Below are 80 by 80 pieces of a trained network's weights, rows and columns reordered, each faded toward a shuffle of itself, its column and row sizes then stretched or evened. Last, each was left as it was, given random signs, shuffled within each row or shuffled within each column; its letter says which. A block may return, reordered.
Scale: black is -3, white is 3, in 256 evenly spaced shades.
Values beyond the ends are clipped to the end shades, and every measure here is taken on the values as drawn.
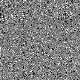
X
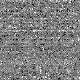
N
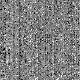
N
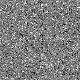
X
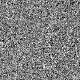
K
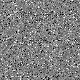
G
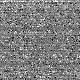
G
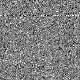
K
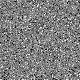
G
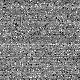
G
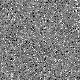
X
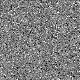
X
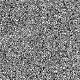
K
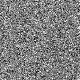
X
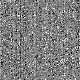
N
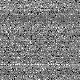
N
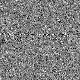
G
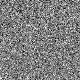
G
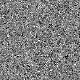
K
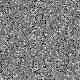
X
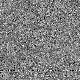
G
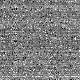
N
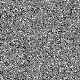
K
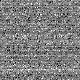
N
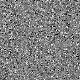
K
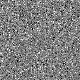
X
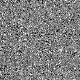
K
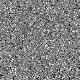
K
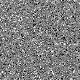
K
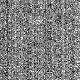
N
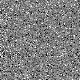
K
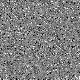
G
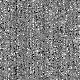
X
